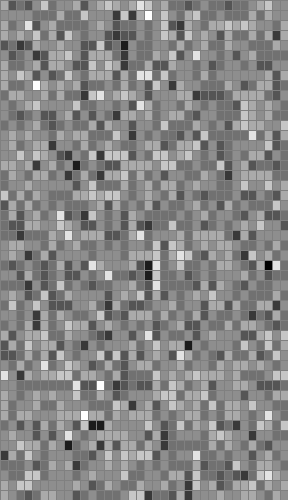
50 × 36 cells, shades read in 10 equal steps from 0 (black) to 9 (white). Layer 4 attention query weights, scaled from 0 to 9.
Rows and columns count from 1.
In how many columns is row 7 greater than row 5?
12
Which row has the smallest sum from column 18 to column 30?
23
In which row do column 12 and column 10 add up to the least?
43
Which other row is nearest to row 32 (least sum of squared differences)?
21
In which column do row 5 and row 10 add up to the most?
13
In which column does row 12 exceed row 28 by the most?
19
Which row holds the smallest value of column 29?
18
